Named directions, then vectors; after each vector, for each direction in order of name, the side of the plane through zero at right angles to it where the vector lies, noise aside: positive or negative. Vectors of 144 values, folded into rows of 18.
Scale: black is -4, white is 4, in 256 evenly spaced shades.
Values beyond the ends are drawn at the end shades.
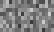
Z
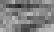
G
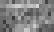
negative, negative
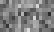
negative, negative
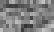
positive, negative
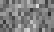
negative, negative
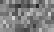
positive, positive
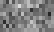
negative, negative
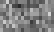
positive, positive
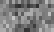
positive, positive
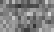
positive, positive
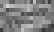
negative, positive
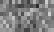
positive, positive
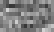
positive, negative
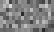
negative, positive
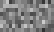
negative, positive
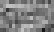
negative, positive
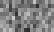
positive, positive
